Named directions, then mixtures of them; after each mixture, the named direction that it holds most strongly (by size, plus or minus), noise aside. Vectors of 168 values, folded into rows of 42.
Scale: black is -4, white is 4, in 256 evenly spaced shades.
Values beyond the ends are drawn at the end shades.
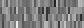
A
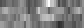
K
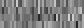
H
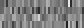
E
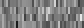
A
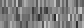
H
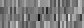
A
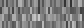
E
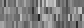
H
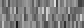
A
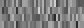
H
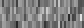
A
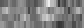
K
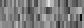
K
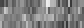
K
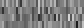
H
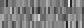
E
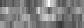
K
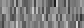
A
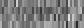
H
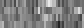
K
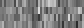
H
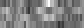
K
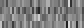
E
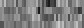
K
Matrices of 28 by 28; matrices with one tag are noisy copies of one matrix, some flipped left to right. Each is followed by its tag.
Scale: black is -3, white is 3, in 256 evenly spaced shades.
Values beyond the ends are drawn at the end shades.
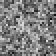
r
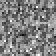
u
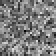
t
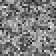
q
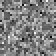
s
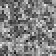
t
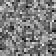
s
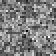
q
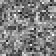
q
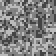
t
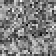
t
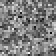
t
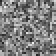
s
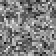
q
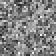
r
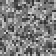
s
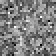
r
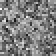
r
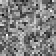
r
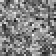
r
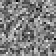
s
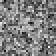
r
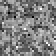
q
